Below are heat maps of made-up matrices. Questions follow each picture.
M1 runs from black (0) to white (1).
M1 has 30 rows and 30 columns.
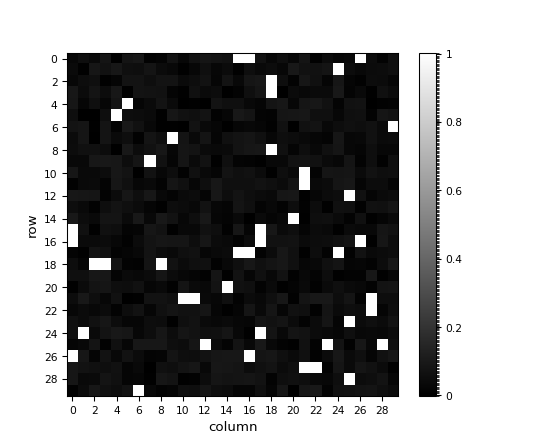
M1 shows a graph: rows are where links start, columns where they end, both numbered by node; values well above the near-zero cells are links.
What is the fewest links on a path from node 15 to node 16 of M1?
2
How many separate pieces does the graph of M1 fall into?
10
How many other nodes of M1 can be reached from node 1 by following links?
6
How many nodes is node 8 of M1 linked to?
1
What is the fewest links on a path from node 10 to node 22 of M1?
3
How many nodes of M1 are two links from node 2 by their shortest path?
2
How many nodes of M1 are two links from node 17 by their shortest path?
3
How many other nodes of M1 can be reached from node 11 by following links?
4
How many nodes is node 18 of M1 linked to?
3
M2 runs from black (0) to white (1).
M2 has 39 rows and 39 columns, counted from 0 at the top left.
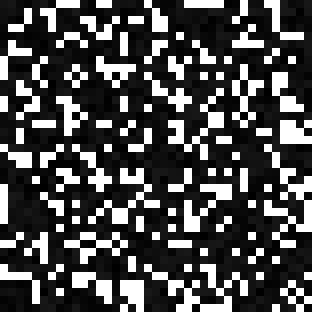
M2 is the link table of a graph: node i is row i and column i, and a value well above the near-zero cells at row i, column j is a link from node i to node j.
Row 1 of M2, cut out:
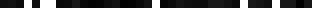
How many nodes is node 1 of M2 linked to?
6
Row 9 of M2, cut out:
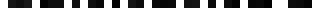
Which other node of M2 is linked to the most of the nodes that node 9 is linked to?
node 13
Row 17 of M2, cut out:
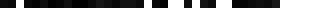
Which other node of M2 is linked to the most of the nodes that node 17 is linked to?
node 23
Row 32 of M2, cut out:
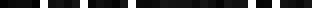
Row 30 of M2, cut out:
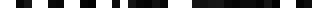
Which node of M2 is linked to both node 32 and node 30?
node 5
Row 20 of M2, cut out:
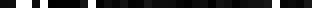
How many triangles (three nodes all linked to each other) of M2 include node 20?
6
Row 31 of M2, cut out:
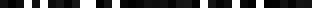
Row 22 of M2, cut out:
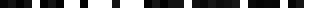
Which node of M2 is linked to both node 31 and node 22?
node 11
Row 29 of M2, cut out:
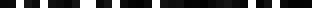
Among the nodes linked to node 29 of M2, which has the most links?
node 34
